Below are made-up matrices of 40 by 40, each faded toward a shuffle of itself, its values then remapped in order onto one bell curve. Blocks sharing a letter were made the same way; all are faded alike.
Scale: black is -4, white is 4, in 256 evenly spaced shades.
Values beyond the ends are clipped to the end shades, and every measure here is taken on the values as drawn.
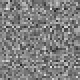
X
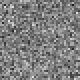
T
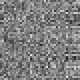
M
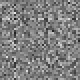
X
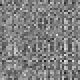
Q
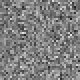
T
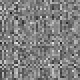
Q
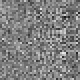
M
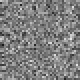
T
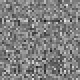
X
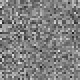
X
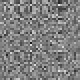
Q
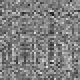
M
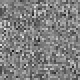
T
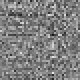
X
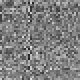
M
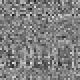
X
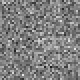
T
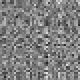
Q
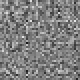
X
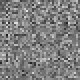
X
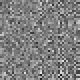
X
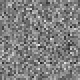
T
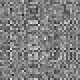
Q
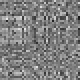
Q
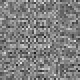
M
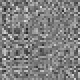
Q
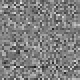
X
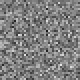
T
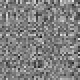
M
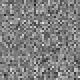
X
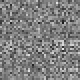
X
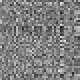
Q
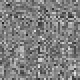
X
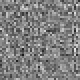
M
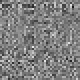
X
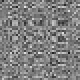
Q
